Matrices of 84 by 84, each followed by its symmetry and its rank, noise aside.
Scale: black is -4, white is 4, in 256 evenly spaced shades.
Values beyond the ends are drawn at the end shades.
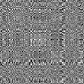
symmetric, rank two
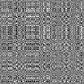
antisymmetric, rank two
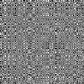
no symmetry, rank four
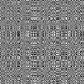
antisymmetric, rank two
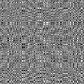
antisymmetric, rank four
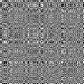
symmetric, rank two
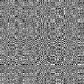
no symmetry, rank four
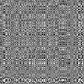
no symmetry, rank three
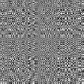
no symmetry, rank four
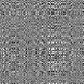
no symmetry, rank three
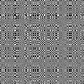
symmetric, rank two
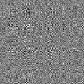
no symmetry, rank four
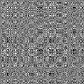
symmetric, rank four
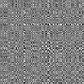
symmetric, rank two
